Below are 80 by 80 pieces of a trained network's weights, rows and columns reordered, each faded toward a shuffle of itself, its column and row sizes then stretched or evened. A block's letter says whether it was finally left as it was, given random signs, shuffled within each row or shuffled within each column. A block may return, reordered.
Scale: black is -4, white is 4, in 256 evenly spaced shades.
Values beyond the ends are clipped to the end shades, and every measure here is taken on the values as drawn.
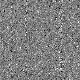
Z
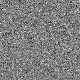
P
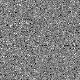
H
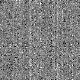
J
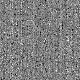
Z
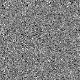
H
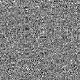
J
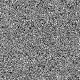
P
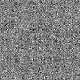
J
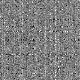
J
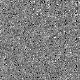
H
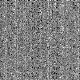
J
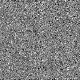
H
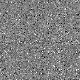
H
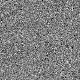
Z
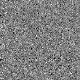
H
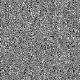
J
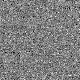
P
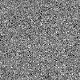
H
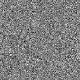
J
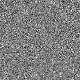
H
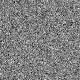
P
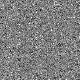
H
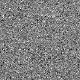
H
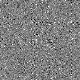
J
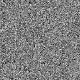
Z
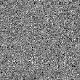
J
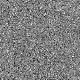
Z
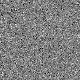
Z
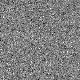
Z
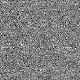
J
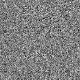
J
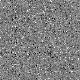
H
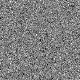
Z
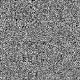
J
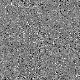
J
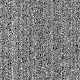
Z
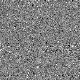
H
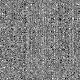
J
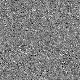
P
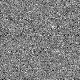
P
